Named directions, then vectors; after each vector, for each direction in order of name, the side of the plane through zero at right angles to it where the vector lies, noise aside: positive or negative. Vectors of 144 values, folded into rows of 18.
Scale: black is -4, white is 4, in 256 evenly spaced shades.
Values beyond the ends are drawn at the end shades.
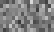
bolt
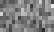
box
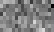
negative, negative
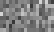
negative, positive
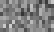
positive, negative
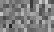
negative, positive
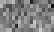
negative, negative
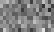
negative, negative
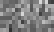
negative, positive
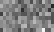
negative, negative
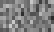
positive, negative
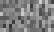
negative, positive
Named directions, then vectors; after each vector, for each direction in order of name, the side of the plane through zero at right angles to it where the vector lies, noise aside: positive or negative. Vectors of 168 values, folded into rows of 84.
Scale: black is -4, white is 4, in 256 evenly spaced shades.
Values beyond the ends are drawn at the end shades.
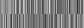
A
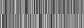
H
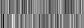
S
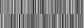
positive, negative, negative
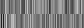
negative, negative, positive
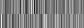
negative, positive, negative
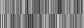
positive, positive, negative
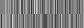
positive, negative, positive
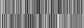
positive, positive, negative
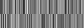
negative, negative, positive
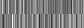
positive, positive, positive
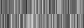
negative, positive, positive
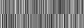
positive, positive, negative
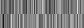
negative, positive, positive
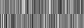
positive, positive, negative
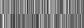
positive, negative, negative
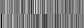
positive, negative, positive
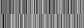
negative, positive, positive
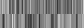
positive, positive, positive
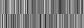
positive, positive, negative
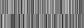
positive, negative, negative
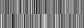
negative, positive, negative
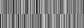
negative, positive, negative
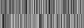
negative, positive, positive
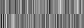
negative, negative, positive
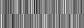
negative, positive, negative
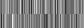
positive, negative, positive
